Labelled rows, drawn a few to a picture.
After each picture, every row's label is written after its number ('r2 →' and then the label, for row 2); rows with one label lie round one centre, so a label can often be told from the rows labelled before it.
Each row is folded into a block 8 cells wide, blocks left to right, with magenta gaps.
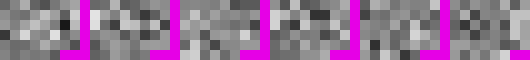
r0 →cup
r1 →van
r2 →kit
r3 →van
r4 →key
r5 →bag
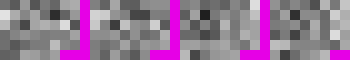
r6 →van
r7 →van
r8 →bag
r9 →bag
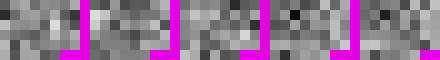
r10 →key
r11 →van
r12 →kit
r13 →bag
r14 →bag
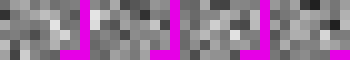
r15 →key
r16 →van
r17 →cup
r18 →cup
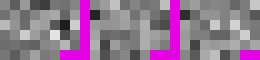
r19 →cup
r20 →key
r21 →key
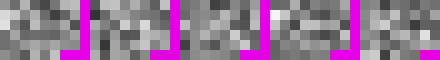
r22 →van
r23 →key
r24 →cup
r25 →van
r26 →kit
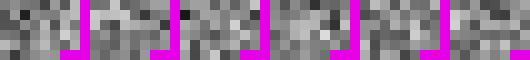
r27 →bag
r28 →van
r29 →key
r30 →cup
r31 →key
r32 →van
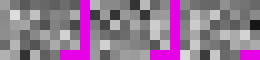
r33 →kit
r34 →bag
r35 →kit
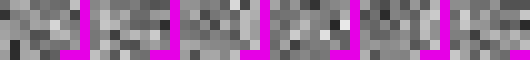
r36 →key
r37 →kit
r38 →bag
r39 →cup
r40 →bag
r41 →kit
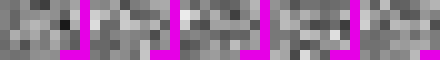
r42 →cup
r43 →van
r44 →van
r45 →kit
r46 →van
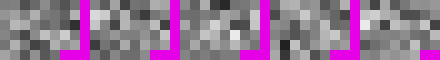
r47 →kit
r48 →van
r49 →cup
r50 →key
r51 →van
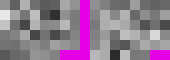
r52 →van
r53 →kit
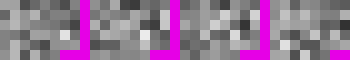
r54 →kit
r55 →cup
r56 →cup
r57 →kit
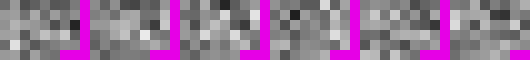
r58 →kit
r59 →cup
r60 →cup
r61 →bag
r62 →kit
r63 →van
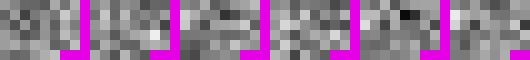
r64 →bag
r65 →kit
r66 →van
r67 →kit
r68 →van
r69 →van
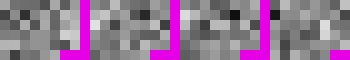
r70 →bag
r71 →van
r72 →van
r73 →key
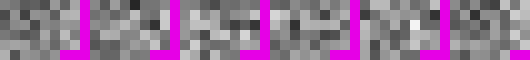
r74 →bag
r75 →cup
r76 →kit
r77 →van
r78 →key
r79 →bag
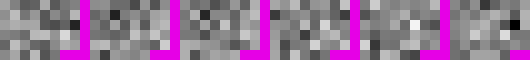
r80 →kit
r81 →bag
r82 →bag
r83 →key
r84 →key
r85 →cup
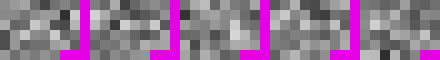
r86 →cup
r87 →van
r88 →key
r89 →van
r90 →kit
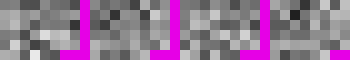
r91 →kit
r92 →bag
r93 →kit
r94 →bag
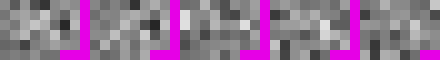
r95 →cup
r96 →cup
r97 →van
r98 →key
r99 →key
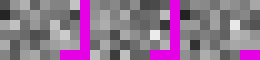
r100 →key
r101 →kit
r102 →key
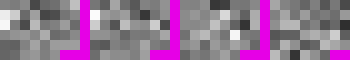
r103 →van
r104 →van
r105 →cup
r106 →kit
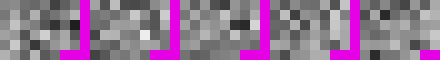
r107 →kit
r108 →cup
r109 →cup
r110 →bag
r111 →bag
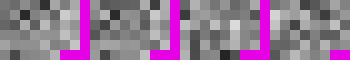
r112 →bag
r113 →bag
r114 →key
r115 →van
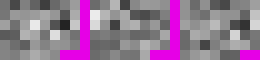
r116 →cup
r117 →van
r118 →cup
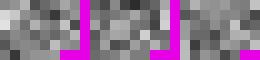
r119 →van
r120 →cup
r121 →key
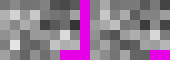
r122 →kit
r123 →kit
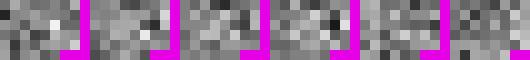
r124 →key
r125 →cup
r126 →cup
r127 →cup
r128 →kit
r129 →bag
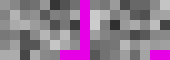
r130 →kit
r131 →van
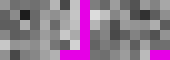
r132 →bag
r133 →van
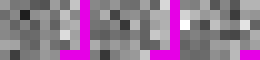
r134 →bag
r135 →bag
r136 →van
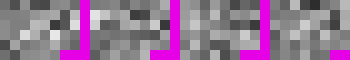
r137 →cup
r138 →van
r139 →kit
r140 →cup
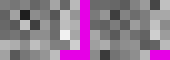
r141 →bag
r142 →bag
